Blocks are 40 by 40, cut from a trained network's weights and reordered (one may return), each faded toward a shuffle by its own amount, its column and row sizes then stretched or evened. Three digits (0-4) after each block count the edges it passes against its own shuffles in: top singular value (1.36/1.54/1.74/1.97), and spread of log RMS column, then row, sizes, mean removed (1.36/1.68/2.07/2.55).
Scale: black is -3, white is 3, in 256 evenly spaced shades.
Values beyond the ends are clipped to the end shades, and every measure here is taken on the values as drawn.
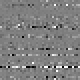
3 0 4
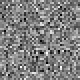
1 1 0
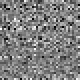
2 1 3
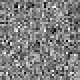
1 0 1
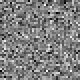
0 0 0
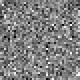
1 1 1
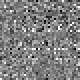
2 1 3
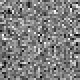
1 3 0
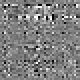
2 3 4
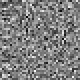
2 1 0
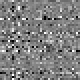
2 2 4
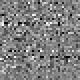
0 0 4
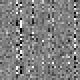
3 4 0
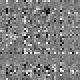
0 4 4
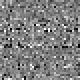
0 1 4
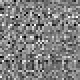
3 1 3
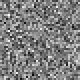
1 0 0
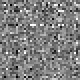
1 2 3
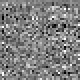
2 2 3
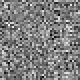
2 1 0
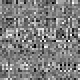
4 1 4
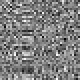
4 1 2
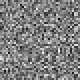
3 0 0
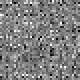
1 4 3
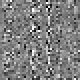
2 4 1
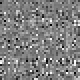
0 4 3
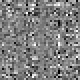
1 4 3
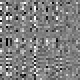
4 4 3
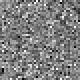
0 1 0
